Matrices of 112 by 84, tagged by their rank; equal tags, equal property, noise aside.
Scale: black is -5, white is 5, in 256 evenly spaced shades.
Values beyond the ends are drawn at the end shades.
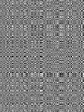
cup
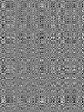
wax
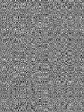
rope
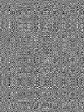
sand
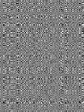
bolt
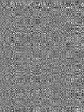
rope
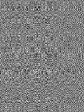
sand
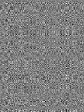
sand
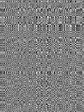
wax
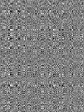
bolt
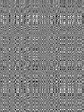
cup
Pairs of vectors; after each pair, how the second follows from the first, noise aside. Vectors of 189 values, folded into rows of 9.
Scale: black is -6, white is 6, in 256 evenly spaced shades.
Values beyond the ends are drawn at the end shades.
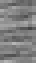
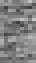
reversed.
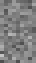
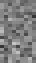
wrapped around.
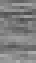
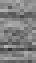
reversed.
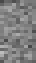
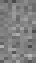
partly zeroed.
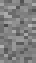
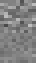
partly zeroed.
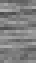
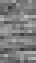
reversed.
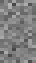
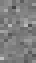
wrapped around, partly zeroed.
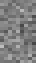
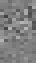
wrapped around, partly zeroed.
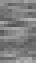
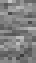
wrapped around.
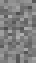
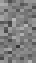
shuffled.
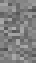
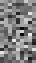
reversed, negated, scaled up.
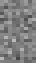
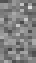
wrapped around.
